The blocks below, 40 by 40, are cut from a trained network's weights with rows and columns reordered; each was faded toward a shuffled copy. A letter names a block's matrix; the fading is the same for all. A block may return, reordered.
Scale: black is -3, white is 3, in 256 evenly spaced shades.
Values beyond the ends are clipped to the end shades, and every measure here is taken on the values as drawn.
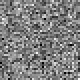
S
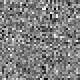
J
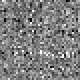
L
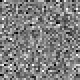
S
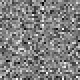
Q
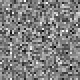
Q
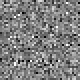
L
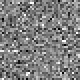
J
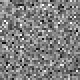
J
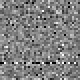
L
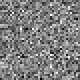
Q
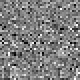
L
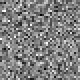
Q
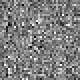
J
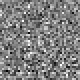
Q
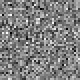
Q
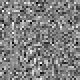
S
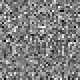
S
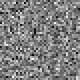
Q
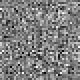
S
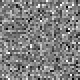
J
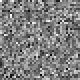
S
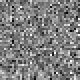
J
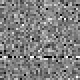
L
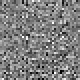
L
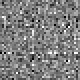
L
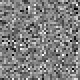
J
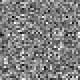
Q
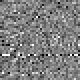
L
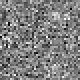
J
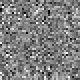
J
